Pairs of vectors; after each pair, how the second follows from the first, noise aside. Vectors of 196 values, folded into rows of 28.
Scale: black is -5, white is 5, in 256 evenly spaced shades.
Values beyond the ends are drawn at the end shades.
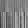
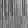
reversed, negated.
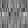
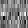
reversed, scaled up.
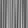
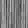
reversed, negated.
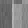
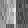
reversed, scaled up.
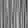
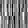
wrapped around, scaled up.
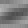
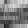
wrapped around, negated, scaled up.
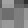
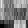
reversed, scaled up.
